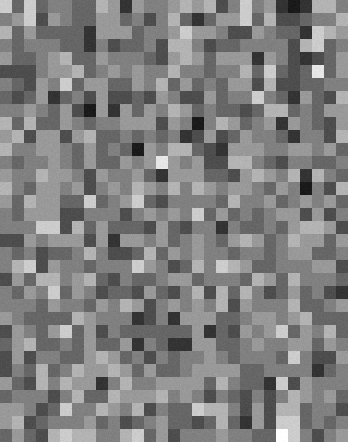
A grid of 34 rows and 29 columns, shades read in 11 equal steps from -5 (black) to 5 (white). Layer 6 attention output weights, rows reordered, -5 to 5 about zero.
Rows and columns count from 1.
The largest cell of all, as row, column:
34, 24
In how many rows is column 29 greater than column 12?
14
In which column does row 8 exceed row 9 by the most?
22
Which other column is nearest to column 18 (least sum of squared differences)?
9
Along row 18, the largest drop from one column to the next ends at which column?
6
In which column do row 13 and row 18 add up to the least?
19
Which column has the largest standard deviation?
25
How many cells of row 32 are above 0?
12
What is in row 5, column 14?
-2
